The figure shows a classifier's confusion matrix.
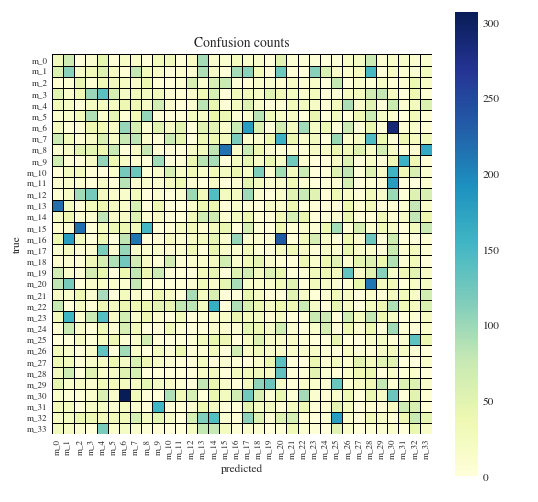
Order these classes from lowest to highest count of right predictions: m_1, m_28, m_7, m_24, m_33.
m_33, m_28, m_24, m_7, m_1
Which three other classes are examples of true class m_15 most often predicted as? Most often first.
m_2, m_8, m_25
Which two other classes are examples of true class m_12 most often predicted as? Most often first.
m_14, m_3
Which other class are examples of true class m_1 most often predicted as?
m_28
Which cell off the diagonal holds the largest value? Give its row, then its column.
m_30, m_6
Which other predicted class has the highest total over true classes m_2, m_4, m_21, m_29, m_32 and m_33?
m_25
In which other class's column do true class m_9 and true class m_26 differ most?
m_31
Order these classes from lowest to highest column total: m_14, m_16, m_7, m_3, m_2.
m_2, m_3, m_16, m_7, m_14
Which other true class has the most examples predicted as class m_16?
m_7
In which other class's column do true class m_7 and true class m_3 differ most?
m_20
